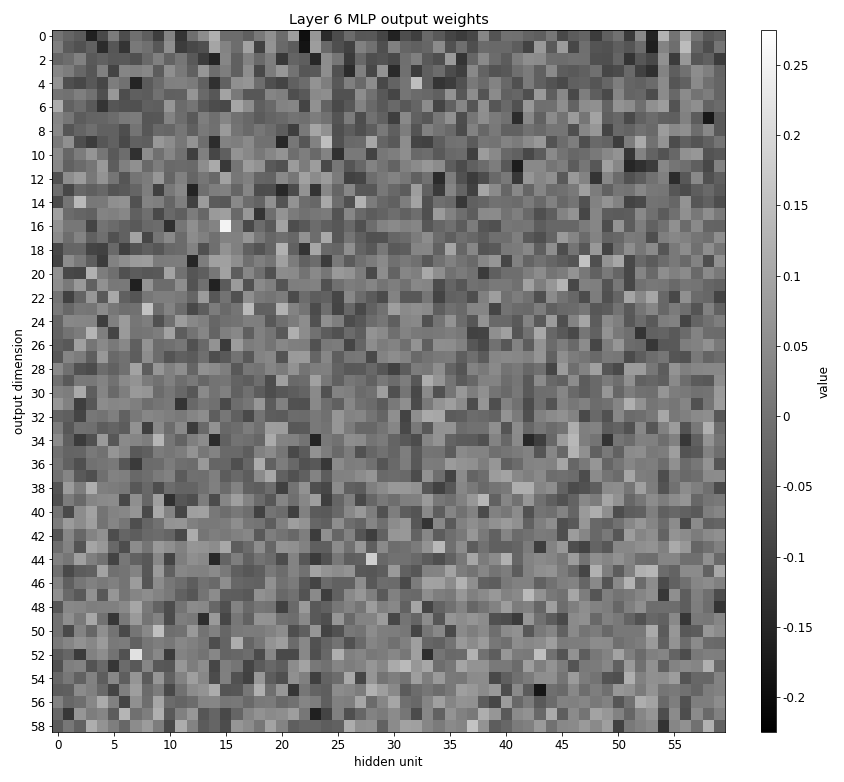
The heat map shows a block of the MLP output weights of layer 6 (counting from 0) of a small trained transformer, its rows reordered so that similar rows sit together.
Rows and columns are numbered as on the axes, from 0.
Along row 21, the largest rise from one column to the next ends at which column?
8
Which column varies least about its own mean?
57
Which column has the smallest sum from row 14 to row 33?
12
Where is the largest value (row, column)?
16, 15
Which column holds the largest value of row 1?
56
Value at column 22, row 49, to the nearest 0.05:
0.05
